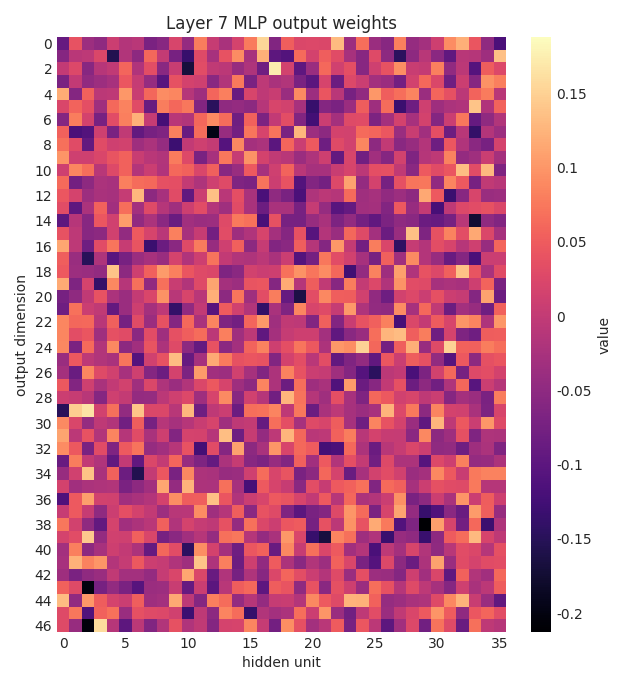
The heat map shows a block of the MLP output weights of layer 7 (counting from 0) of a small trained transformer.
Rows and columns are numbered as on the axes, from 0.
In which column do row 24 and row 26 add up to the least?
1
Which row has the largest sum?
24
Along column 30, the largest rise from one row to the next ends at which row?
38
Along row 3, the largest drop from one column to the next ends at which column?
15
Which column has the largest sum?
0
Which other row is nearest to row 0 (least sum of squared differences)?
40
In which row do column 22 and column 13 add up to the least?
32
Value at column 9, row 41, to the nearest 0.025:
-0.025
